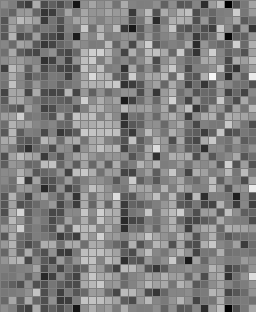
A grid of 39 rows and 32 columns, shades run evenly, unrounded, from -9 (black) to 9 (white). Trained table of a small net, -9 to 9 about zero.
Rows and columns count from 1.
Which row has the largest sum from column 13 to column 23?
30
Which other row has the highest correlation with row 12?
5
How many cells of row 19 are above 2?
6
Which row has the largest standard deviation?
10
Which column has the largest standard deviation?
29
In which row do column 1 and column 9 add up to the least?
9
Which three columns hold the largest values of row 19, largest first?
20, 13, 15
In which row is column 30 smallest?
25
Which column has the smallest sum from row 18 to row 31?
16
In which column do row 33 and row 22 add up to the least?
24
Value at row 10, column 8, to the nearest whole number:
-1
